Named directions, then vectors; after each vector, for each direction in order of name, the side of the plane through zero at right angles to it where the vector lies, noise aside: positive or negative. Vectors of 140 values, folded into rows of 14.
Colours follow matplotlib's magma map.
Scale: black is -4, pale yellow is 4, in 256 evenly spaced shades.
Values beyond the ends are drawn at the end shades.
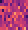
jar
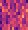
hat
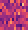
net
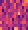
negative, positive, positive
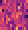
negative, positive, negative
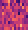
positive, positive, negative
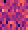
positive, negative, positive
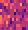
negative, negative, negative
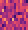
positive, negative, negative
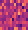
negative, positive, positive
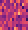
negative, positive, positive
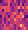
positive, positive, negative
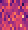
positive, positive, negative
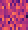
positive, positive, negative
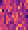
negative, positive, negative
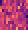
negative, positive, negative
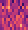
positive, positive, negative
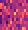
positive, positive, positive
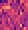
positive, positive, negative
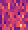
positive, positive, negative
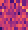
positive, negative, negative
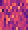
negative, positive, negative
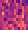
positive, positive, negative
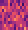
positive, positive, negative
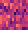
negative, negative, negative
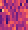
positive, negative, positive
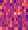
negative, positive, positive
